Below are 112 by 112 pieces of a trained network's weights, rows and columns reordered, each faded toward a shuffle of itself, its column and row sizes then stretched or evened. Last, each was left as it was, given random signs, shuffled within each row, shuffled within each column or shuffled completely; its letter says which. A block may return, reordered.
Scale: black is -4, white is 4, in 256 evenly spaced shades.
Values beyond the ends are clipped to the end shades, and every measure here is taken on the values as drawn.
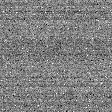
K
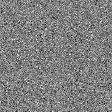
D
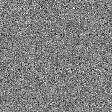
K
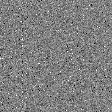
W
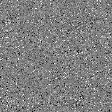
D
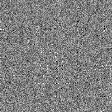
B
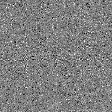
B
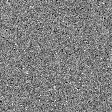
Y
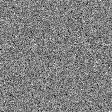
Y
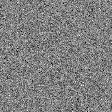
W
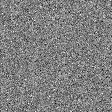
Y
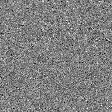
K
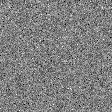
Y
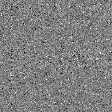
D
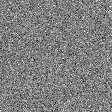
Y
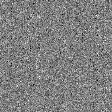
W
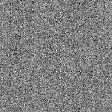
B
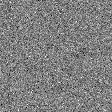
Y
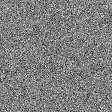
Y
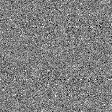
D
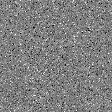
W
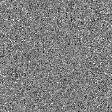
D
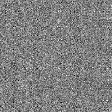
B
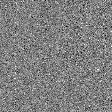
W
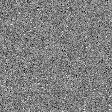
W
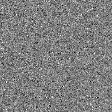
D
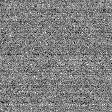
K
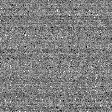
B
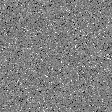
Y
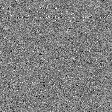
K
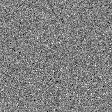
Y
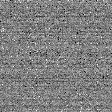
B
